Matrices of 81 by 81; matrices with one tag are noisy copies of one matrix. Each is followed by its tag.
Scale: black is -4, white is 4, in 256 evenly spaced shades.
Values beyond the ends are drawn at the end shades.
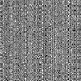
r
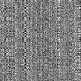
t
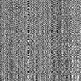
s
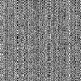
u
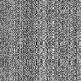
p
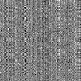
t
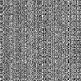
r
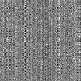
t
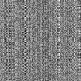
t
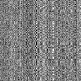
p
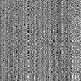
s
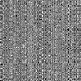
r
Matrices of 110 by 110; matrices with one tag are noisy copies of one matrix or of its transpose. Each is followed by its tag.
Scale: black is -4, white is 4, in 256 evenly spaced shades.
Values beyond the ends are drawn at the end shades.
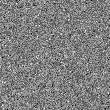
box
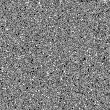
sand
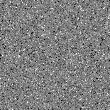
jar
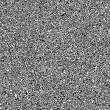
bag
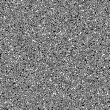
jar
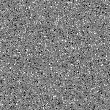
sand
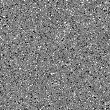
box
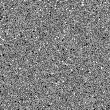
box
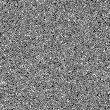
box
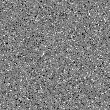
bag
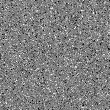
jar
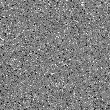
box
